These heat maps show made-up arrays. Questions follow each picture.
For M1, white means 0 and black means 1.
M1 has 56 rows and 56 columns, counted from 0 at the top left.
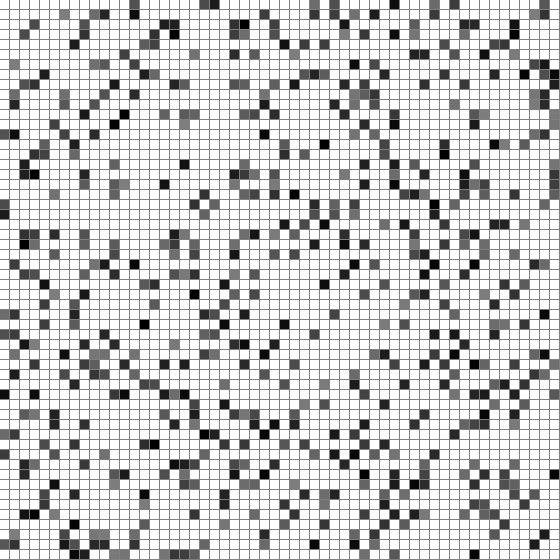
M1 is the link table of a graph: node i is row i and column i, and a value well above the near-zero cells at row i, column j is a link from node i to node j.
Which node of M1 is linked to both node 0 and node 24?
node 31
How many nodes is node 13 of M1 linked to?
9
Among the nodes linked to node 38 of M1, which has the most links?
node 35
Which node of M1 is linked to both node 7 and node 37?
node 54
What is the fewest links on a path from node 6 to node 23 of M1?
4
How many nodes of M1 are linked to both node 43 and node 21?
4
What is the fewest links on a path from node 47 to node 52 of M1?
2
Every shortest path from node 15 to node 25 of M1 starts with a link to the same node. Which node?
node 3
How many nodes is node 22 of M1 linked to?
9
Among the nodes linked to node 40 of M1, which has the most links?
node 19
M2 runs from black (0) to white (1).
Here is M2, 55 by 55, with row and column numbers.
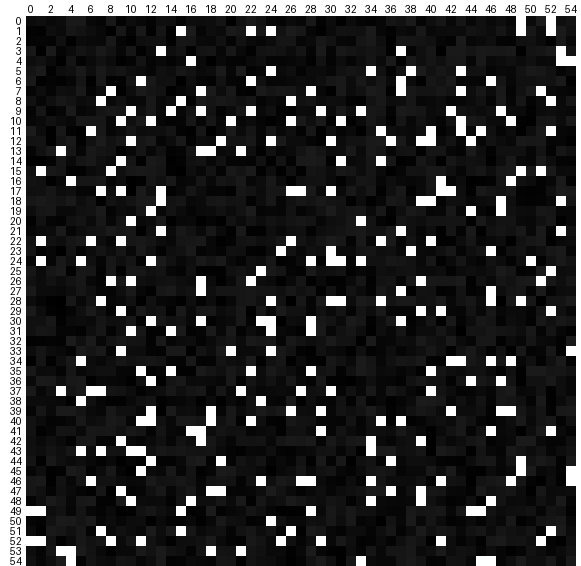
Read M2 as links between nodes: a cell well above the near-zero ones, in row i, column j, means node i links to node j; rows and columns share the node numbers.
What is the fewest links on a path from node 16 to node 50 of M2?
5
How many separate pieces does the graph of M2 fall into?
3
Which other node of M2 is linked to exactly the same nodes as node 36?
node 19
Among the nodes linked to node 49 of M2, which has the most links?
node 28
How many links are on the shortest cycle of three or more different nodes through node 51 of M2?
4
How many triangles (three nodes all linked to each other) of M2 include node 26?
0
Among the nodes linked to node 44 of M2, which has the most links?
node 12
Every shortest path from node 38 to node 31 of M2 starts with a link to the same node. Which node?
node 5
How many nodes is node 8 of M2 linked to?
4
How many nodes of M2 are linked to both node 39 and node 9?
3
